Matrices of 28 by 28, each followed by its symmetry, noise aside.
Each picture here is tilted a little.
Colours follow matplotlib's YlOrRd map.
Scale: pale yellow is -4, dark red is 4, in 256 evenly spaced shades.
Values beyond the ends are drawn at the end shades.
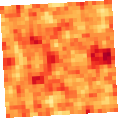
mirrored top to bottom.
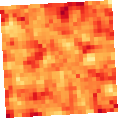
no symmetry.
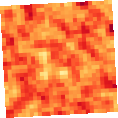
symmetric across the other diagonal.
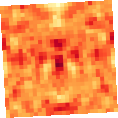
mirrored left to right.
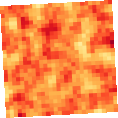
no symmetry.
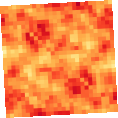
same after a half turn.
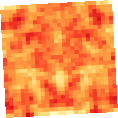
mirrored left to right.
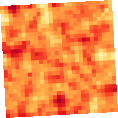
antisymmetric.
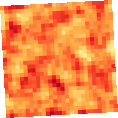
antisymmetric.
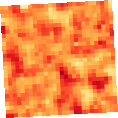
antisymmetric.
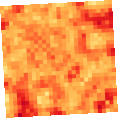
symmetric.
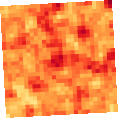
symmetric across the other diagonal.
